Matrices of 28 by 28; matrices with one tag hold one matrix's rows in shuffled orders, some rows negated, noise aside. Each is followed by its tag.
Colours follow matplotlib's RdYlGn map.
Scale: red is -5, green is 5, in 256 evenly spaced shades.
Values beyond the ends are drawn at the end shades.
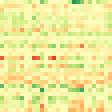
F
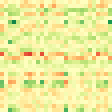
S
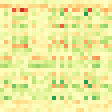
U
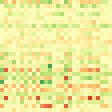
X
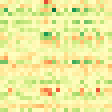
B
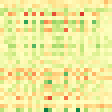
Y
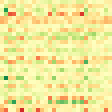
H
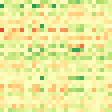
F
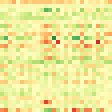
B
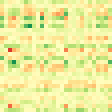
S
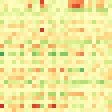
F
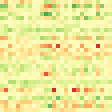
B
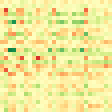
H
